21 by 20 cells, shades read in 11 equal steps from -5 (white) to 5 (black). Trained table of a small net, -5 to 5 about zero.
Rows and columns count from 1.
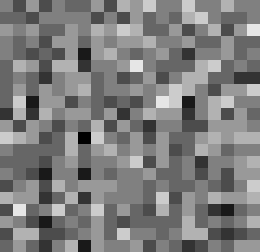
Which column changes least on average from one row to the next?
14
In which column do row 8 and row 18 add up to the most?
17
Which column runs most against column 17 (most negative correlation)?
15
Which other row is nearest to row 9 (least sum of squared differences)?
10
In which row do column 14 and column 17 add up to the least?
9
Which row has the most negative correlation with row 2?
11
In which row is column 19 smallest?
12
